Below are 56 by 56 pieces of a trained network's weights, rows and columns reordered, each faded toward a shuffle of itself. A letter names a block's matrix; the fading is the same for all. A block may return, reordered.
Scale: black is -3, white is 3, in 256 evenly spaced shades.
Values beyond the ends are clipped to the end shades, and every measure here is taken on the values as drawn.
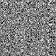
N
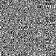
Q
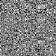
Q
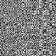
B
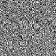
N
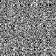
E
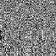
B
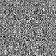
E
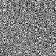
N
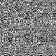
E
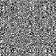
Q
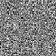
B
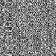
B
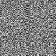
B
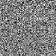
B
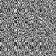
B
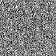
N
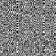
B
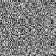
B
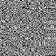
E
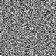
B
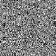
Q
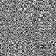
E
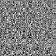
E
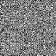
E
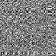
E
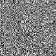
N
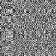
B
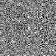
E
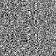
E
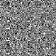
Q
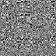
Q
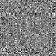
Q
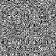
N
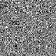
Q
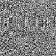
B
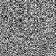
B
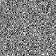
Q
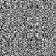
B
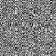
B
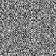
B
